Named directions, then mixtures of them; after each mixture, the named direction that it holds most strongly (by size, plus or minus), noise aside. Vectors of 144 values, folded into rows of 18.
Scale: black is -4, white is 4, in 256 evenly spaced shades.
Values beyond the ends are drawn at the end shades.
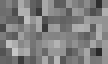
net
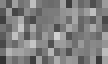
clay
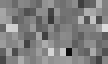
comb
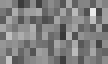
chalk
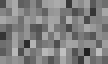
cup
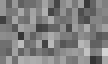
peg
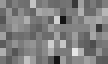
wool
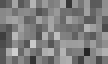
cup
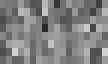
net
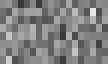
chalk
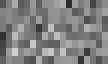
cup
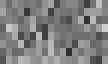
comb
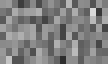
chalk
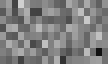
net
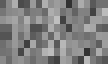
cup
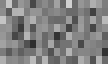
clay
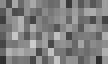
clay
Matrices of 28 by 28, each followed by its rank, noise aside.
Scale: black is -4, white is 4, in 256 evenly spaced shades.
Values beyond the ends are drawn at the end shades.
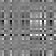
one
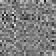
four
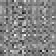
four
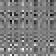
two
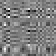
two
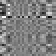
two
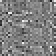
four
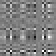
one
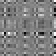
one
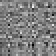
four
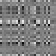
one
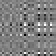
one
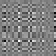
one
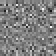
four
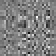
three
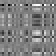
one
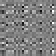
two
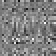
four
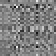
three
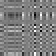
one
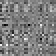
four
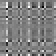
one
